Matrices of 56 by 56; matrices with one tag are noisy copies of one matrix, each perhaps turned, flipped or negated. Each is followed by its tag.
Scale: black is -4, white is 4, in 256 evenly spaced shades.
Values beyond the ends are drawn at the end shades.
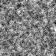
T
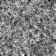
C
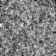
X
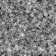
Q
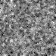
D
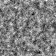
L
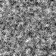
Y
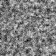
Y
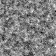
L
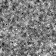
D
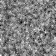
Q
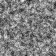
T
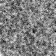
X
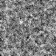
Q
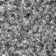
Y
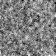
C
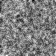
C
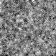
C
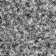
Y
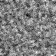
Y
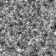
T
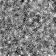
C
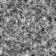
T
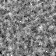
Y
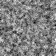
Q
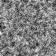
T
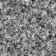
T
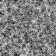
Q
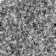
X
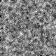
Q
